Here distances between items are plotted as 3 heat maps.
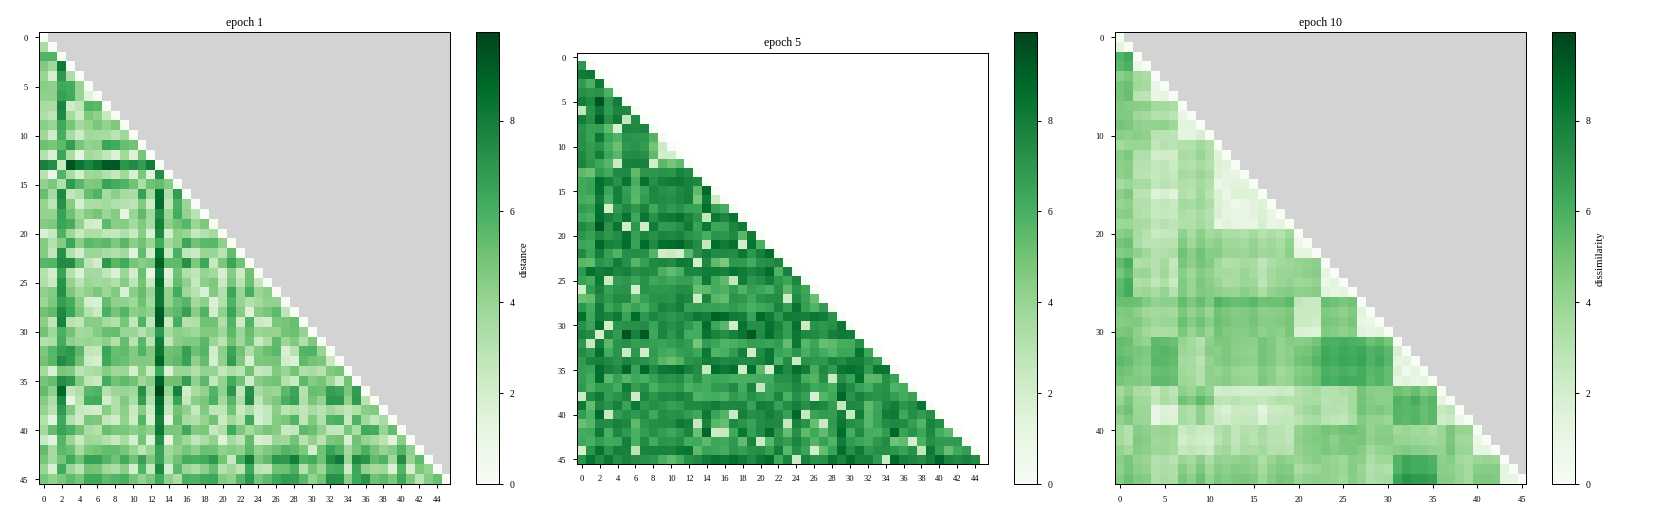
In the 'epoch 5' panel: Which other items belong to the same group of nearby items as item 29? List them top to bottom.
39
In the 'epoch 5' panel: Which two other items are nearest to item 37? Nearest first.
43, 20
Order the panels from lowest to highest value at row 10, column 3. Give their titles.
epoch 1, epoch 10, epoch 5
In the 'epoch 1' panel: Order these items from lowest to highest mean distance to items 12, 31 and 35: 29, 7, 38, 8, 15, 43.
38, 8, 29, 7, 15, 43
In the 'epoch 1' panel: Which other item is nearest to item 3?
37
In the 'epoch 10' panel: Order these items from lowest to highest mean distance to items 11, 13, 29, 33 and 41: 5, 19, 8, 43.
19, 8, 5, 43
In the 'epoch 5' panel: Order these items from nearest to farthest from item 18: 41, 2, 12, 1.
1, 41, 12, 2
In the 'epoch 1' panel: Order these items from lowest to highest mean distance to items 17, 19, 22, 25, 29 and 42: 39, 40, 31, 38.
38, 39, 31, 40
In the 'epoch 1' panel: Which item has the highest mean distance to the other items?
13
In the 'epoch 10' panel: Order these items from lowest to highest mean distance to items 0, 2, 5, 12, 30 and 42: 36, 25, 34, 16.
16, 36, 25, 34
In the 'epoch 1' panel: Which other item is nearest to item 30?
42
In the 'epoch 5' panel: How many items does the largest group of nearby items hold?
5
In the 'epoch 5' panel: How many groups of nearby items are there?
14
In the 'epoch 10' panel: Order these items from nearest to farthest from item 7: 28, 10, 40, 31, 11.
10, 40, 11, 31, 28
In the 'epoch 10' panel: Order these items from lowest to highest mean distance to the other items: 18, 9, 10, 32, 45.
18, 10, 9, 45, 32
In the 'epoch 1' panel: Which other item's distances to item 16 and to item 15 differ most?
36
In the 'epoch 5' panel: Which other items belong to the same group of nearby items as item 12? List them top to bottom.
4, 8
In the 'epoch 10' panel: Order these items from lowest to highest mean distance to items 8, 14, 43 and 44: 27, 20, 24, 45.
45, 20, 24, 27
